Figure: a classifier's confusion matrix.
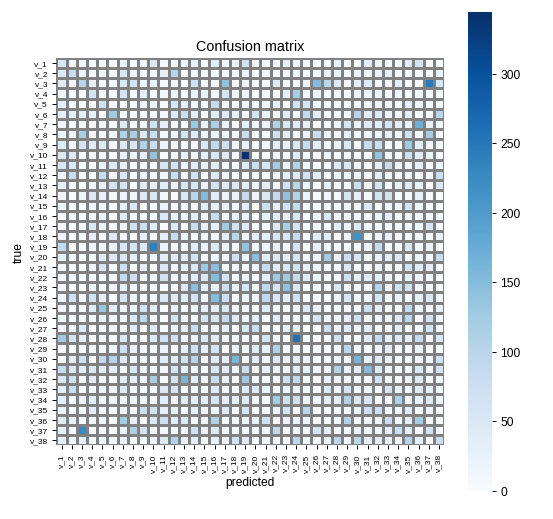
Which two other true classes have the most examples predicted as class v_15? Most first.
v_14, v_21
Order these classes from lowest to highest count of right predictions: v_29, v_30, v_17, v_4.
v_4, v_29, v_17, v_30
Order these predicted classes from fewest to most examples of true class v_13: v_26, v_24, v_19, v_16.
v_26, v_19, v_16, v_24
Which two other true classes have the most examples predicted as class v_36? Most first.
v_7, v_28
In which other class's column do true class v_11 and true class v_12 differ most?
v_22
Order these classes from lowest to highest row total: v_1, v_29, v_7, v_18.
v_1, v_29, v_18, v_7
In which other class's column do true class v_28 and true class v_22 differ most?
v_24
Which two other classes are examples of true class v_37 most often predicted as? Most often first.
v_3, v_8
